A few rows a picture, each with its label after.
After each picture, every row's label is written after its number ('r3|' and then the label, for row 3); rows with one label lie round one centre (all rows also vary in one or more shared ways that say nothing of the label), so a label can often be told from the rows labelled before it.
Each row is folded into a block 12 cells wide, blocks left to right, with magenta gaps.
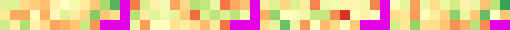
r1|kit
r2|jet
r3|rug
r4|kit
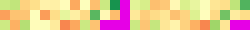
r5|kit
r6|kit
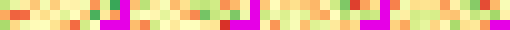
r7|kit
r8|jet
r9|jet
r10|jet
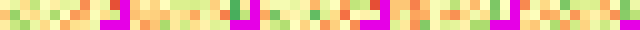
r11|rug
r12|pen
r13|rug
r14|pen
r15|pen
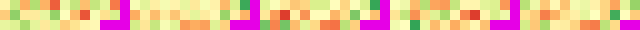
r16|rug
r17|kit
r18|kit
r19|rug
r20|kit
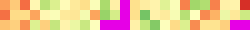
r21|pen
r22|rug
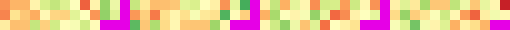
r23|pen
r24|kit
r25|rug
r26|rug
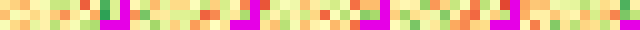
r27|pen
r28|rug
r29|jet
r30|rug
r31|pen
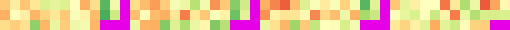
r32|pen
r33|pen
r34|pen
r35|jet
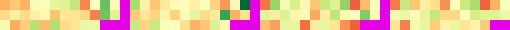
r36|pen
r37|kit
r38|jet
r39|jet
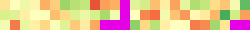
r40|jet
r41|kit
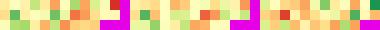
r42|rug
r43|rug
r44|kit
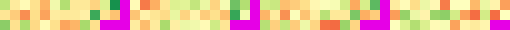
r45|kit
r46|pen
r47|kit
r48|rug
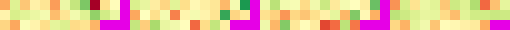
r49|jet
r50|kit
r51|kit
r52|jet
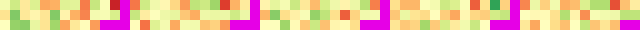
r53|rug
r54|jet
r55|rug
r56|pen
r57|jet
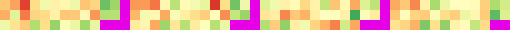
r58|pen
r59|pen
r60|kit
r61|pen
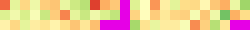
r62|jet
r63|kit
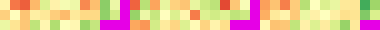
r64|pen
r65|jet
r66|pen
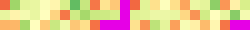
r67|jet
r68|jet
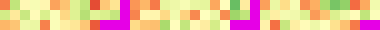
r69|jet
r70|pen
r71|jet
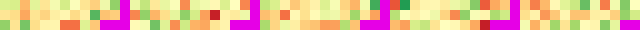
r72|kit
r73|rug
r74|kit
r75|jet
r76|pen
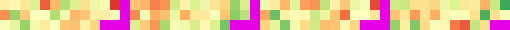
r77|rug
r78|pen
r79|rug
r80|kit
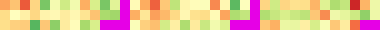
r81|pen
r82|pen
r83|jet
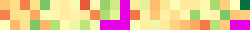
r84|pen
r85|kit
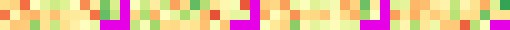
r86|pen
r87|rug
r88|pen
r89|kit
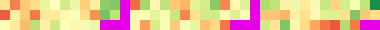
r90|pen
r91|jet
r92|kit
